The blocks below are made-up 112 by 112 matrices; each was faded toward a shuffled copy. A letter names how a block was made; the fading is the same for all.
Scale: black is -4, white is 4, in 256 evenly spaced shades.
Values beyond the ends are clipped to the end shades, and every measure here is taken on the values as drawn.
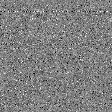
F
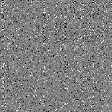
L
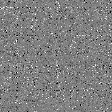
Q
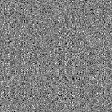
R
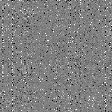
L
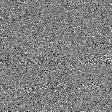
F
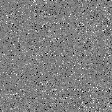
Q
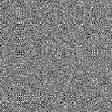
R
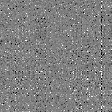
L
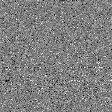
F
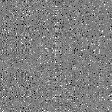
L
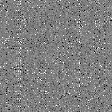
L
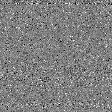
F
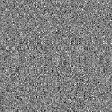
R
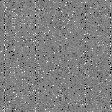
L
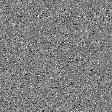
F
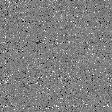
Q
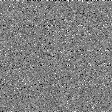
F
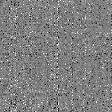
L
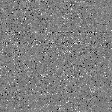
Q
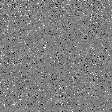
Q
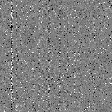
L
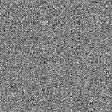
R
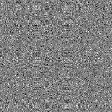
R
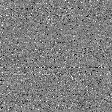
F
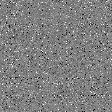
Q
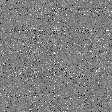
Q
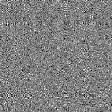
R
